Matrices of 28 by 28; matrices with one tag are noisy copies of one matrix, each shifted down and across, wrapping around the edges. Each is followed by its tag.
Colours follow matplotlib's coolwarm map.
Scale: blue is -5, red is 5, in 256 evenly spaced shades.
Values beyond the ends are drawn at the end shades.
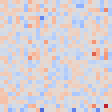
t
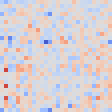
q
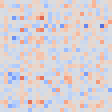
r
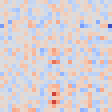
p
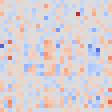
t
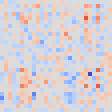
t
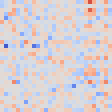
p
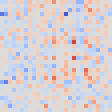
q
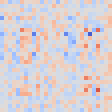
t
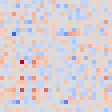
q
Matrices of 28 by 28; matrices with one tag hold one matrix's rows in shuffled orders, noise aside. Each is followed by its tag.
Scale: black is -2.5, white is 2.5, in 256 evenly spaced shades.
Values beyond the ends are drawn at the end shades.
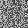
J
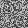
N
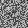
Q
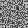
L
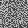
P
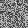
L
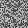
N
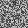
Q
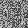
J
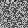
N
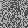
J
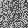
J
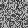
L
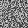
P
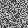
Q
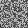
N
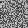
L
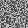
Q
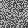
P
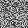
N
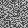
Q
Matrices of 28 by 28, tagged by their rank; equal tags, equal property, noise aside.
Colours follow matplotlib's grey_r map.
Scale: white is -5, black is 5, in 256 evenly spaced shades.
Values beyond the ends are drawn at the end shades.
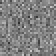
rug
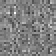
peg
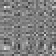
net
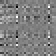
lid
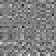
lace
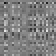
lid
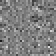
peg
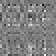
net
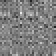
lace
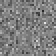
rug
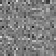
peg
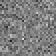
rug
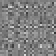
net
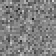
rug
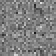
rug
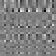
lid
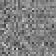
peg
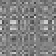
lid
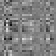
lid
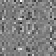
lace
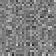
peg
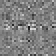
lace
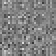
lace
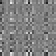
lid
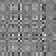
lid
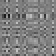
lid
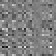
lid
